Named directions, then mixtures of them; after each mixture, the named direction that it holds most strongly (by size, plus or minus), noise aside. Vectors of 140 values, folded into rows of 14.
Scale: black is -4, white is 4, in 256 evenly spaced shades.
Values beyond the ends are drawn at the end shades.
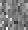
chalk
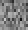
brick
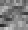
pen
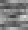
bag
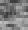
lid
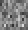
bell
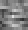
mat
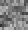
pen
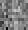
chalk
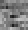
bag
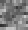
pen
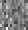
chalk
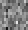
chalk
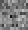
bell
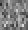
bell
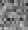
brick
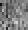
chalk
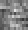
mat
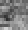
pen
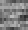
bag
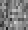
chalk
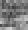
bag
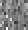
chalk
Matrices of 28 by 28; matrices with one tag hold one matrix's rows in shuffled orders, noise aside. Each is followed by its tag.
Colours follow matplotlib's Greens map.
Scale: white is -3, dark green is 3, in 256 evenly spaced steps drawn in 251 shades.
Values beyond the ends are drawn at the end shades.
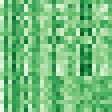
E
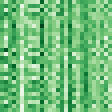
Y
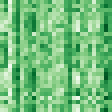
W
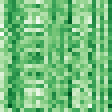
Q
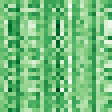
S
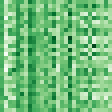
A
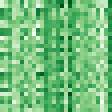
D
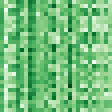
A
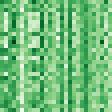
Y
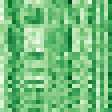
Q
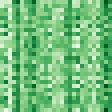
W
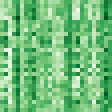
W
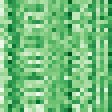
Q
